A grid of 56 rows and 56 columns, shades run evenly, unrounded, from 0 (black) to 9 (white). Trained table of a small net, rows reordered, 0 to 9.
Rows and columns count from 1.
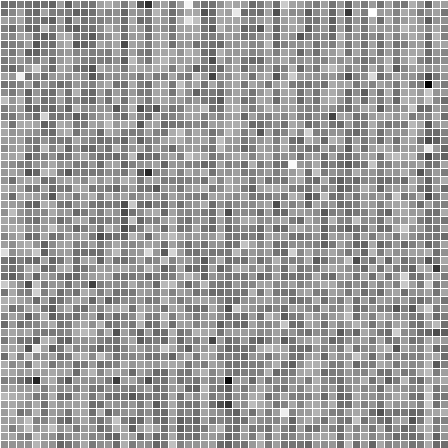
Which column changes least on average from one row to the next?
43
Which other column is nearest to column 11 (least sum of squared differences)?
46
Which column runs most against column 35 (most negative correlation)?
47
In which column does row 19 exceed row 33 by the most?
54
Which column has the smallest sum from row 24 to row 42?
29
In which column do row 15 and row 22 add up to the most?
6
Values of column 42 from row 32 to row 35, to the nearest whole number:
6 5 6 4
